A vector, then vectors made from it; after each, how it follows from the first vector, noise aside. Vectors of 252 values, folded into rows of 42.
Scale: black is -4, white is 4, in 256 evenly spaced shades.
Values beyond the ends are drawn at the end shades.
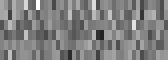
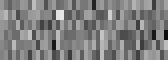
wrapped around, negated.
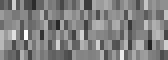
wrapped around.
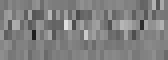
reversed, negated, partly zeroed.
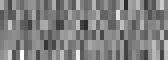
wrapped around.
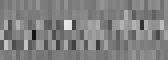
reversed, negated, partly zeroed.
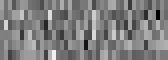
wrapped around, negated.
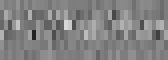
reversed, negated, partly zeroed.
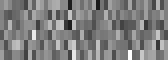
reversed.
